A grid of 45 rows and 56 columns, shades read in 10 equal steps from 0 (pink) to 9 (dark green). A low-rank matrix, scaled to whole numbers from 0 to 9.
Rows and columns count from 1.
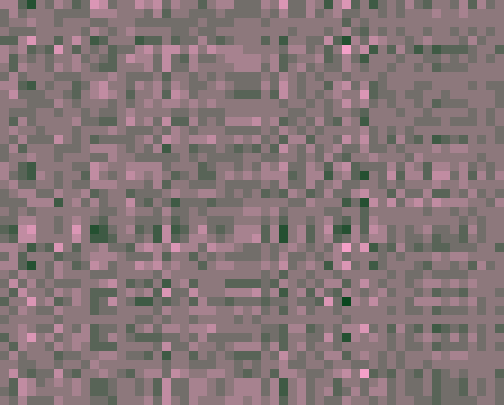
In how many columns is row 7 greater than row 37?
19
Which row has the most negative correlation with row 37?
23
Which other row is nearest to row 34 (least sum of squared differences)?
38
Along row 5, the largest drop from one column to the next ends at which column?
40
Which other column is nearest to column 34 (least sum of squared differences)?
27
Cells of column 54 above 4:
14
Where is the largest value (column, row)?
39, 34
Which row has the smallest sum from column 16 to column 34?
6
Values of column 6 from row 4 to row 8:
4 4 6 5 5
